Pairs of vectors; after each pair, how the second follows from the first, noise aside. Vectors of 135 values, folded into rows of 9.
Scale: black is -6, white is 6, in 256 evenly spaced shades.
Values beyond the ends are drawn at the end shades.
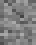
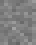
reversed, negated, shrunk.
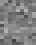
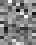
negated, scaled up.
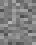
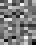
wrapped around, scaled up.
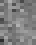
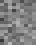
copied.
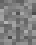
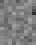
partly zeroed.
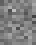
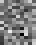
reversed, negated, scaled up.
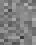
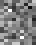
negated, scaled up.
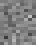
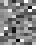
wrapped around, negated, scaled up.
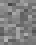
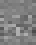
partly zeroed.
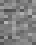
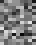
reversed, scaled up.
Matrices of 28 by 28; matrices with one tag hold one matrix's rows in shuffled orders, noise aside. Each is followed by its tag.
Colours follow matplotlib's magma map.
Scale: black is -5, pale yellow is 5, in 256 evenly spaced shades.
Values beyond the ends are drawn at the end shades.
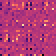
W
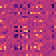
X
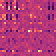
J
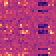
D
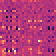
J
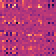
J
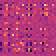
W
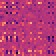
J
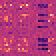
D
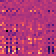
J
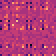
W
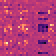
D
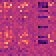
D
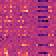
D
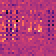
J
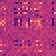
X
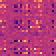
X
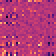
J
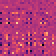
W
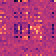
X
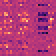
D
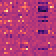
D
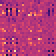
J
